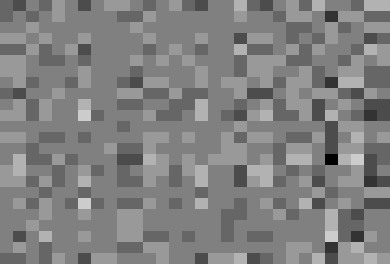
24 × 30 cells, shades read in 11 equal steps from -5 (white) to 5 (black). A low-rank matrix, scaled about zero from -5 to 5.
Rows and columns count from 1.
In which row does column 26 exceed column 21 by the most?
15
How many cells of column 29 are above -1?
17
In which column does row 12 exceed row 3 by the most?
26
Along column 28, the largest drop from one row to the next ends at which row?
23
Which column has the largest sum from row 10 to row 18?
29
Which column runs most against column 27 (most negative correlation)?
11
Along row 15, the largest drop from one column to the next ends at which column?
27
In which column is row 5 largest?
7
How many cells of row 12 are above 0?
2
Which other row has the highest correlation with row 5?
1
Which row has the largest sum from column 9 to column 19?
10
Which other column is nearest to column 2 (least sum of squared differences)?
21
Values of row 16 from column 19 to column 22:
2 -2 -2 0
